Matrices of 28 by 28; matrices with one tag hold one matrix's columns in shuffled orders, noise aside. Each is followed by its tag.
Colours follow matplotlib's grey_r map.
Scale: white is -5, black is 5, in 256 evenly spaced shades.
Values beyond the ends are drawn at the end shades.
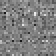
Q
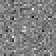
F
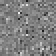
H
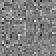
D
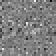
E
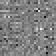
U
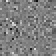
E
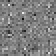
H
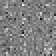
H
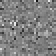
E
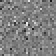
E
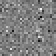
F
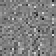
H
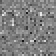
Q
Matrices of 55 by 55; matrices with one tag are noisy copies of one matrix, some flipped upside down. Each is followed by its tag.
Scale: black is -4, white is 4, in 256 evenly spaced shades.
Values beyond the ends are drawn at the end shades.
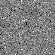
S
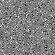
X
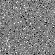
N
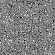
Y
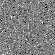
X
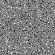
N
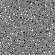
Y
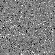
S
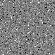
X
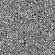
Y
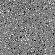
Y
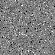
S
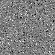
Y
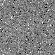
X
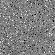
Y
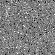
N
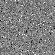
S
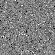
S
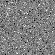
N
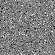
S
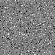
S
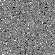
X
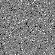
S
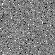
X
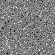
N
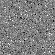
Y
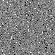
X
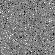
Y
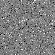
S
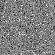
S
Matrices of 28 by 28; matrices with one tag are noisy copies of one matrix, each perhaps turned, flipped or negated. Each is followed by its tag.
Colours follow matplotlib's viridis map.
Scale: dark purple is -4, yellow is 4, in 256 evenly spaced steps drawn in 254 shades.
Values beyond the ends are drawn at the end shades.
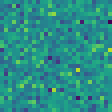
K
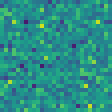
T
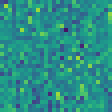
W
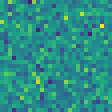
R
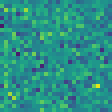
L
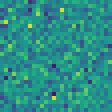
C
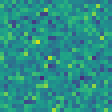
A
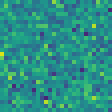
A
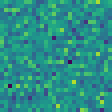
R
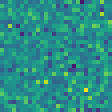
R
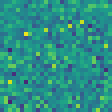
C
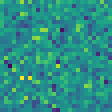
A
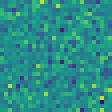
R
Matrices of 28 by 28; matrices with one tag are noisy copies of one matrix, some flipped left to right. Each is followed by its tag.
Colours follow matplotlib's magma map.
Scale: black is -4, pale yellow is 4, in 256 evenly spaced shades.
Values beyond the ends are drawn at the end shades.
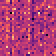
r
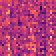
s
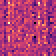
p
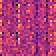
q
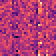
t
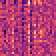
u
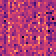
p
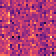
s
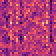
p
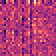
u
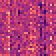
s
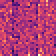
t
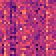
s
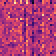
u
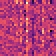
u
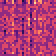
u
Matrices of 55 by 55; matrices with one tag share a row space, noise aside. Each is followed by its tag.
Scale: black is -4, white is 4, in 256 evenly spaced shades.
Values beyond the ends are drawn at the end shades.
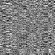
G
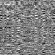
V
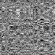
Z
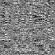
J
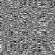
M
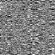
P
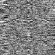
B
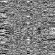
B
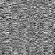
G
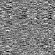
G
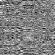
V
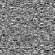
Z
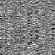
P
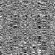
M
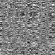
P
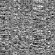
J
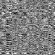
G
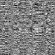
J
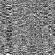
G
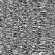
M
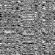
V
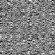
P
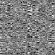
P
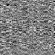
G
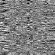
B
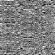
V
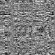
J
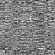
J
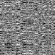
V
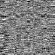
B
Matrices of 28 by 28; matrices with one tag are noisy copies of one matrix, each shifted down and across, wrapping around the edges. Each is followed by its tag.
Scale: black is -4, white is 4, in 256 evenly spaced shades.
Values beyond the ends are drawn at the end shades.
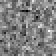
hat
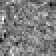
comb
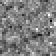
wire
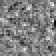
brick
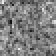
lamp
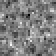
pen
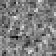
hat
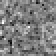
lamp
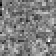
lamp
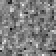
hat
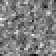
hat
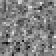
hat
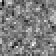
brick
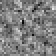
brick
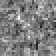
pen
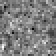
comb
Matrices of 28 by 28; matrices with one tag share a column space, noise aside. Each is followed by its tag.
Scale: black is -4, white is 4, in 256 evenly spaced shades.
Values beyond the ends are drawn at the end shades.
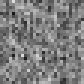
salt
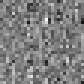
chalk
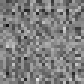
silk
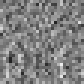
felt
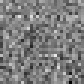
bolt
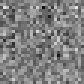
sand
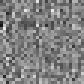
silk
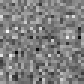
bolt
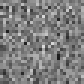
sand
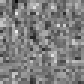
salt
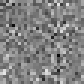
felt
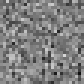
felt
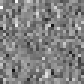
silk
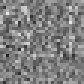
sand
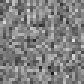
chalk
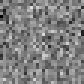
sand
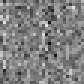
sand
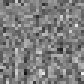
felt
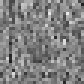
salt
